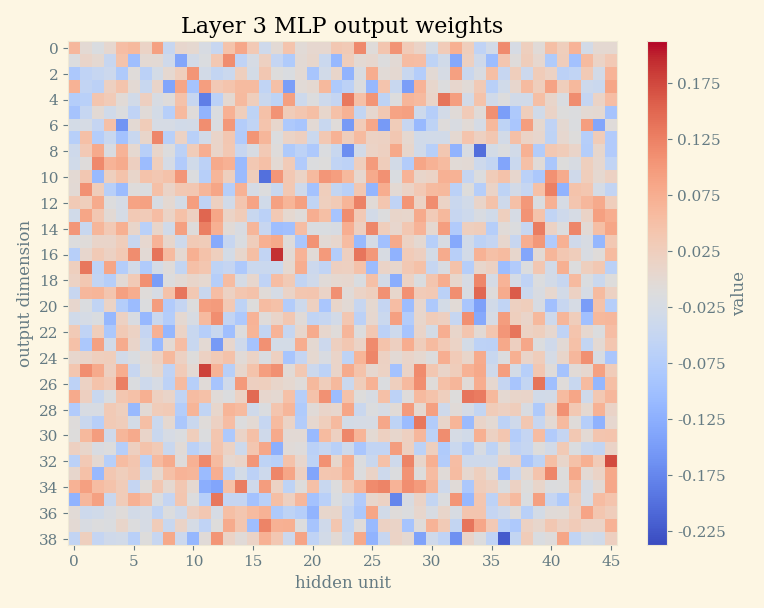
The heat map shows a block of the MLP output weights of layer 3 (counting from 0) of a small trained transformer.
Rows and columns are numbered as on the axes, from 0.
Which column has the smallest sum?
20
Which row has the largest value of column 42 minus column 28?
3
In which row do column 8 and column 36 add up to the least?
5
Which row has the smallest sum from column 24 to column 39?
38
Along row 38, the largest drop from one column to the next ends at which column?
25
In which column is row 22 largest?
37
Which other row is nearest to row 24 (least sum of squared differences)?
36
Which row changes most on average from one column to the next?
6
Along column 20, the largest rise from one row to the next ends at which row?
34
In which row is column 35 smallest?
1
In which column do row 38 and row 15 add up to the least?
32
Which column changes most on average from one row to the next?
11
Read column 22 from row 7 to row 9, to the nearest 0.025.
0.075 -0.05 -0.05
